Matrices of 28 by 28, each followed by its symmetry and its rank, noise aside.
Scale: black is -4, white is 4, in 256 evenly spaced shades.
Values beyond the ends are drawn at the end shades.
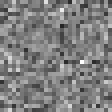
no symmetry, rank six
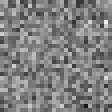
no symmetry, rank six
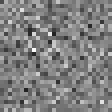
symmetric, rank six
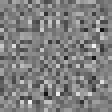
antisymmetric, rank four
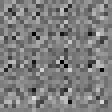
symmetric, rank four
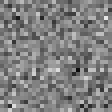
no symmetry, rank eight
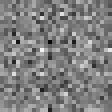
antisymmetric, rank eight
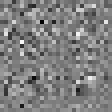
antisymmetric, rank four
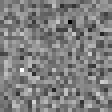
antisymmetric, rank eight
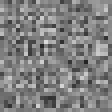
antisymmetric, rank four
